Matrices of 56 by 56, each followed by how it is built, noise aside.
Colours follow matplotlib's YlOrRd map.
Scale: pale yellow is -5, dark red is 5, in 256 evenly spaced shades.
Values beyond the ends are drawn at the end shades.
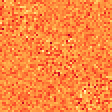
block diagonal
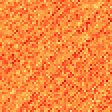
Hankel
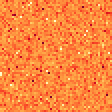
sparse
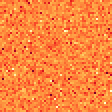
sparse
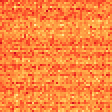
blocks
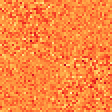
block diagonal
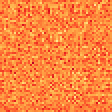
blocks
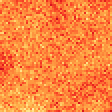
smooth
